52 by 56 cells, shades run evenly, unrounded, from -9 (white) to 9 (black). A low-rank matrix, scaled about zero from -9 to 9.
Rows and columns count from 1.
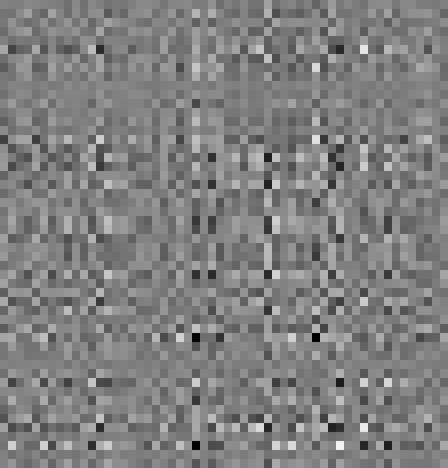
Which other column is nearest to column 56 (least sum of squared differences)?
39
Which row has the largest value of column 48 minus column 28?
48
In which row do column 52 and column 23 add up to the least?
38
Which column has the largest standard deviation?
25
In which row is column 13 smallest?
16
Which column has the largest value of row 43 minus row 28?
43
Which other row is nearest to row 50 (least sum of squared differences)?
45
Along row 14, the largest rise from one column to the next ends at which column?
41
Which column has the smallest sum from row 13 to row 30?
40
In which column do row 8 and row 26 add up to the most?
34
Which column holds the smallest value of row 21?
35
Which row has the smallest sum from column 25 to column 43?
21
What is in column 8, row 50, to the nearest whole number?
-2
